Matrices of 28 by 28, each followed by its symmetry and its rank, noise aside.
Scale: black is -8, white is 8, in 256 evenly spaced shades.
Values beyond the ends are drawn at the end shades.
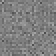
symmetric, rank eight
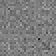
symmetric, rank six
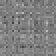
antisymmetric, rank four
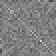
symmetric, rank eight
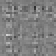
antisymmetric, rank four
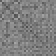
symmetric, rank four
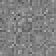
symmetric, rank six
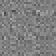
no symmetry, rank four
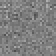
no symmetry, rank eight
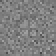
symmetric, rank eight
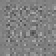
symmetric, rank four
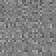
antisymmetric, rank four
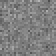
no symmetry, rank eight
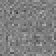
no symmetry, rank six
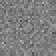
symmetric, rank eight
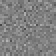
no symmetry, rank eight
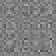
antisymmetric, rank four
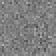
no symmetry, rank eight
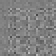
no symmetry, rank four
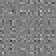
antisymmetric, rank six
